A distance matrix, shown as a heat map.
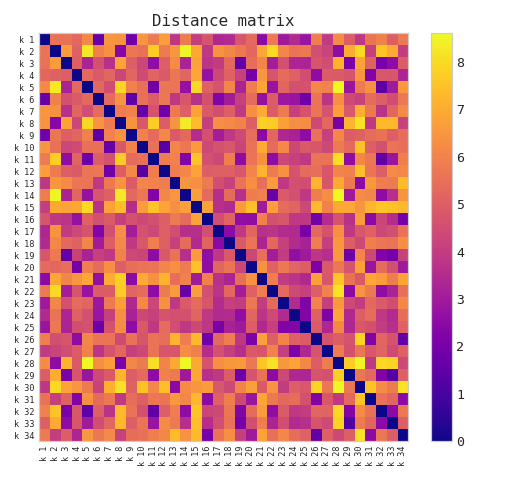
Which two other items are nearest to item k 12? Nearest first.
k 10, k 7
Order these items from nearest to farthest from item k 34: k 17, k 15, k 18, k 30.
k 17, k 18, k 15, k 30
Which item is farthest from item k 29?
k 28
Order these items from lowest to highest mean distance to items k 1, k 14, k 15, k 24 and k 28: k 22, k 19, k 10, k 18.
k 18, k 19, k 22, k 10
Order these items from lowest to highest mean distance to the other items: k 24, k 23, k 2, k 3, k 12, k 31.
k 24, k 3, k 23, k 31, k 12, k 2
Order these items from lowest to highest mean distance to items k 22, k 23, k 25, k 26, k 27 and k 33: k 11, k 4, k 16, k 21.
k 16, k 11, k 4, k 21
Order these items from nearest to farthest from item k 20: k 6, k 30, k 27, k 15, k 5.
k 27, k 6, k 5, k 30, k 15
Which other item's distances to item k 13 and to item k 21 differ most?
k 15
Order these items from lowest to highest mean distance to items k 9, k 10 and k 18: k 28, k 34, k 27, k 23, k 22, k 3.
k 27, k 23, k 3, k 22, k 34, k 28
